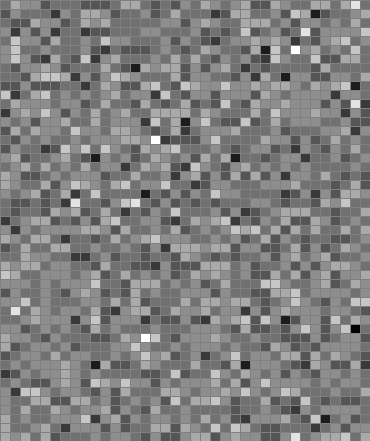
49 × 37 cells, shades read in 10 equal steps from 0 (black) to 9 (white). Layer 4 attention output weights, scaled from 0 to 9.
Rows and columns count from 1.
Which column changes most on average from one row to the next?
30
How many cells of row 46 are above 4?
16
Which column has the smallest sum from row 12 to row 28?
19
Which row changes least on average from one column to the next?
39
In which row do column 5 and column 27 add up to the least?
7
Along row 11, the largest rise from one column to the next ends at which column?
17
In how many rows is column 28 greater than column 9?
21
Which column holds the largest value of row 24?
18
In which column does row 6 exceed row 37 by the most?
36
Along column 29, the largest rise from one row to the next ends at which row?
10
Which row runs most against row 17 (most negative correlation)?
49
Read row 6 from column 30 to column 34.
9 5 6 4 5
